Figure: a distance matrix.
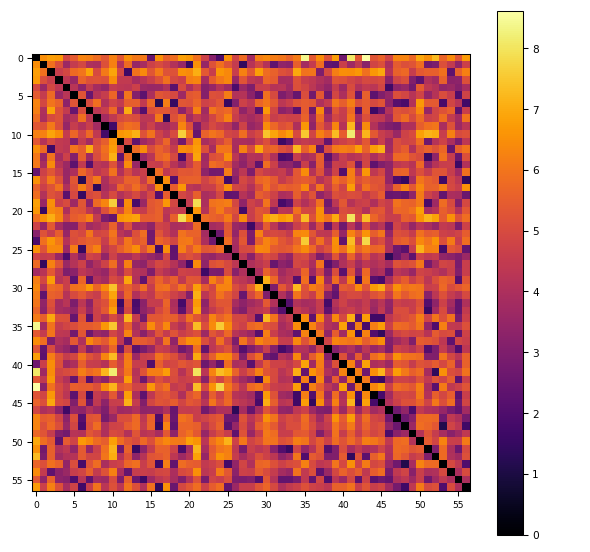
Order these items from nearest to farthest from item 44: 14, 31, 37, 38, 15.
14, 38, 15, 31, 37
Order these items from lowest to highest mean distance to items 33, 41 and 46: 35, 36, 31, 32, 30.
32, 35, 31, 36, 30
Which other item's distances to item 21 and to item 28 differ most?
22
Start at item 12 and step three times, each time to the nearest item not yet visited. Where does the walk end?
37
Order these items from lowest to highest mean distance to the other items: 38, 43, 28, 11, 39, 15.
38, 28, 11, 15, 39, 43
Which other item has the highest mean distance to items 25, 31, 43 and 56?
0
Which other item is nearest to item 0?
24
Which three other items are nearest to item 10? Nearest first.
9, 21, 47
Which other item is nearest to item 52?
41
